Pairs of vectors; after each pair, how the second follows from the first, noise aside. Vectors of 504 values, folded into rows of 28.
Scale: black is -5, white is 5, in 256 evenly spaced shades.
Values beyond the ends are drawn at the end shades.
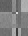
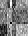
reversed, negated, scaled up.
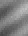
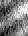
scaled up.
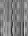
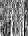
negated, scaled up.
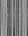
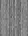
reversed, shrunk.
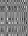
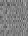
wrapped around, negated, shrunk.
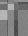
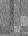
reversed, shrunk.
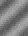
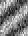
negated, scaled up.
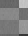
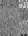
partly zeroed.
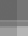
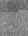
wrapped around, negated, shrunk.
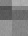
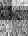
scaled up.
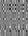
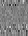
partly zeroed.
